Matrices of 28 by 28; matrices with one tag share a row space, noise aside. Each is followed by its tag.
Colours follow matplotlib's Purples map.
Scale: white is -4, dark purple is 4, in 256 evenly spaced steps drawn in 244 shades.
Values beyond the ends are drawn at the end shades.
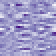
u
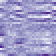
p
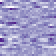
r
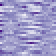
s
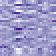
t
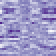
r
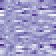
u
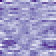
r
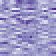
t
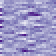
s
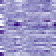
p
